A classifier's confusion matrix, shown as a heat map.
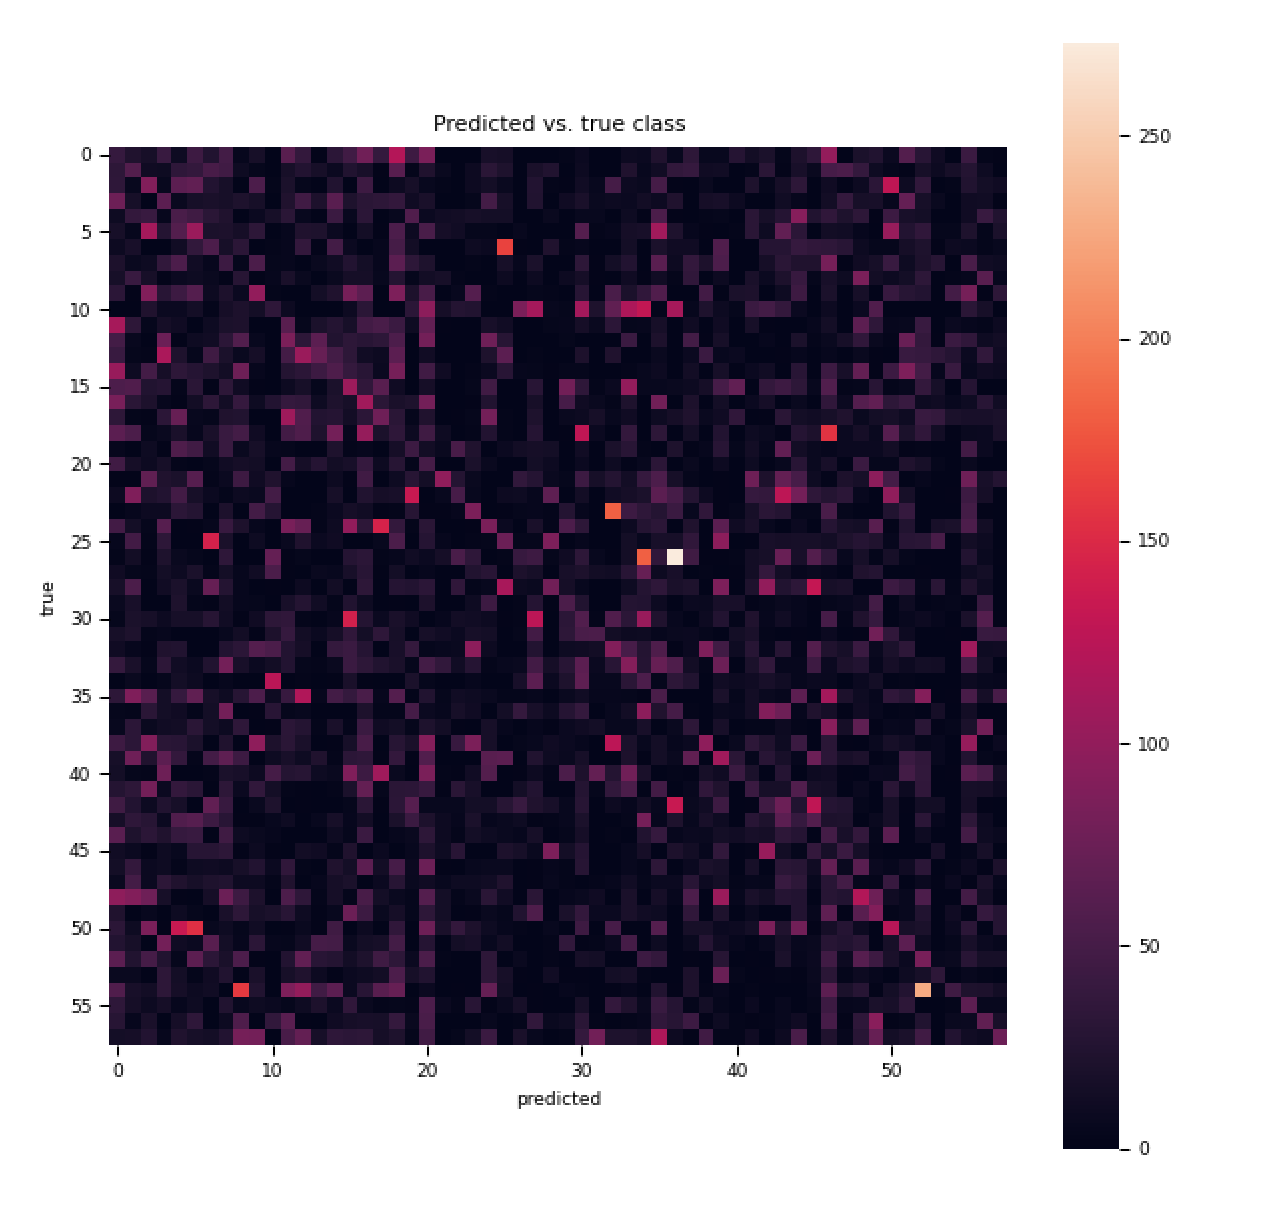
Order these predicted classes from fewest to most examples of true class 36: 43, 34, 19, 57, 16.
57, 16, 19, 43, 34
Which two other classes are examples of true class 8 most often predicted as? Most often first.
48, 56
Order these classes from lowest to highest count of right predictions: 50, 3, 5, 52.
3, 52, 5, 50
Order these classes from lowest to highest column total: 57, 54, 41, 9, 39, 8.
54, 57, 41, 9, 8, 39
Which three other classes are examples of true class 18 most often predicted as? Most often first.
46, 30, 16
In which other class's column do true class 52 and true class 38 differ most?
32
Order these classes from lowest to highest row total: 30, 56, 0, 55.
55, 56, 30, 0
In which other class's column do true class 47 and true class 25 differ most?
6
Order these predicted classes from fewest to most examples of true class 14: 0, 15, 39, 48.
39, 15, 48, 0
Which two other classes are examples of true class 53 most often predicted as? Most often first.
39, 18
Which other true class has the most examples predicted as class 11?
17
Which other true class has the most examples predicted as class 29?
15
